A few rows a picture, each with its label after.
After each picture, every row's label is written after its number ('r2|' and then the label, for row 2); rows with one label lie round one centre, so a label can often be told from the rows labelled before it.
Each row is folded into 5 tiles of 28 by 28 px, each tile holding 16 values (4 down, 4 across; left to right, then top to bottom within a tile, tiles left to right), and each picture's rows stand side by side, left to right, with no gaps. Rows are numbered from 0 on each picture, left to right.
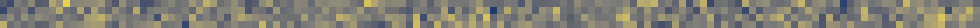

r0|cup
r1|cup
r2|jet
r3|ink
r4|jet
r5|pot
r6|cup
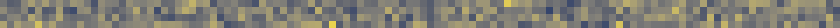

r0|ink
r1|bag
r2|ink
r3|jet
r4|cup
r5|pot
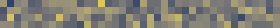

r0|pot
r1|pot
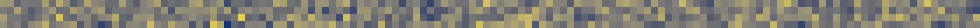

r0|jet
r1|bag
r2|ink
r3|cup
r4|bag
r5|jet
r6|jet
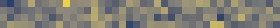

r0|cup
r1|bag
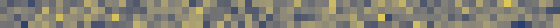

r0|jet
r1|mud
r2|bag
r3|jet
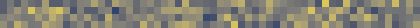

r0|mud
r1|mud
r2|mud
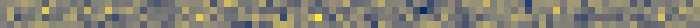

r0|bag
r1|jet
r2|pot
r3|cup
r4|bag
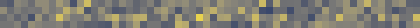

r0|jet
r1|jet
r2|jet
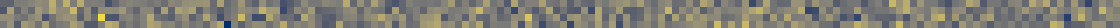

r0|bag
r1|bag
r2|cup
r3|mud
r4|ink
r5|mud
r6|cup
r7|bag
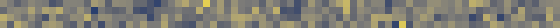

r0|mud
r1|cup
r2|cup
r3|bag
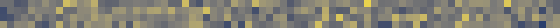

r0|cup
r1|mud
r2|jet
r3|jet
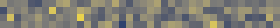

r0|pot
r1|bag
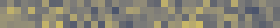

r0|mud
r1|mud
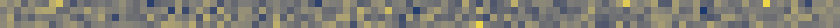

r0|bag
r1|ink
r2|pot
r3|mud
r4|cup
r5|cup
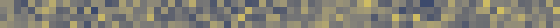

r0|bag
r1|bag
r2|jet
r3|cup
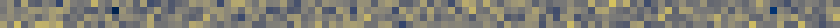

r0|mud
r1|pot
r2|ink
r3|pot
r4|bag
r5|ink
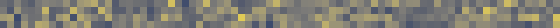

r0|jet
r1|cup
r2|mud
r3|jet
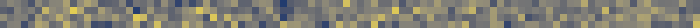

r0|jet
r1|mud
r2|cup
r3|bag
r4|jet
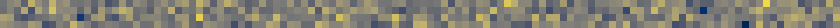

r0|bag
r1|jet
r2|jet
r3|jet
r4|pot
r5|cup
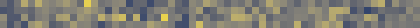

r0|jet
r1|cup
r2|mud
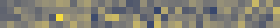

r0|jet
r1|ink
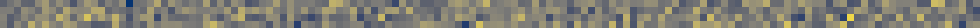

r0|jet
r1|bag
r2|bag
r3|cup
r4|ink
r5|pot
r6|pot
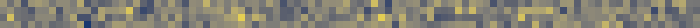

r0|bag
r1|cup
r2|cup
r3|bag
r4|mud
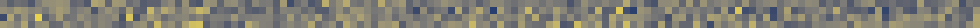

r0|pot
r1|mud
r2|pot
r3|ink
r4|ink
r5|ink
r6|ink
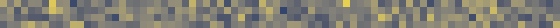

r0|bag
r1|bag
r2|cup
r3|pot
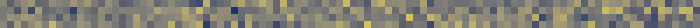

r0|ink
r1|mud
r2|pot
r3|ink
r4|bag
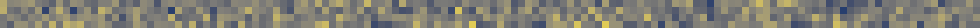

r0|ink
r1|ink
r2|jet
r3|ink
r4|mud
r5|jet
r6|cup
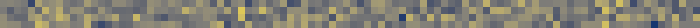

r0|jet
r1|bag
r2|pot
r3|pot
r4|jet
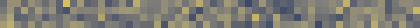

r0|bag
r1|jet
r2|cup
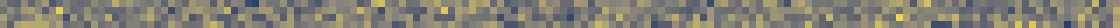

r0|mud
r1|bag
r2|pot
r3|bag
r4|jet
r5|pot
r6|jet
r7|ink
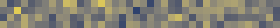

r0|pot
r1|pot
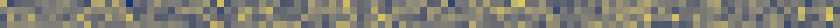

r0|pot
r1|bag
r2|cup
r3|pot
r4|jet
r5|bag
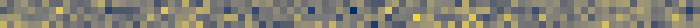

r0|mud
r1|mud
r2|ink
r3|mud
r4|jet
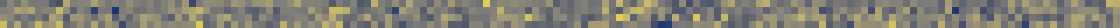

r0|mud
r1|mud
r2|mud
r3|cup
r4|jet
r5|cup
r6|ink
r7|cup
